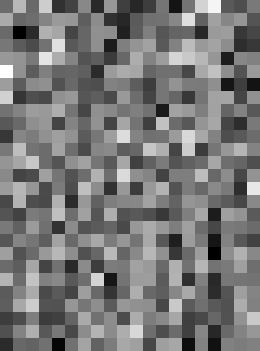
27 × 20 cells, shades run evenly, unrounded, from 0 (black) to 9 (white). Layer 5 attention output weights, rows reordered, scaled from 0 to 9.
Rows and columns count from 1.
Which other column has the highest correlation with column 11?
14
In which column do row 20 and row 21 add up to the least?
17
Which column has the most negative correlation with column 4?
7
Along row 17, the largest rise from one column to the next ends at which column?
18
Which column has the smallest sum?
6
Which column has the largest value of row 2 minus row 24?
15
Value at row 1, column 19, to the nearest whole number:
3
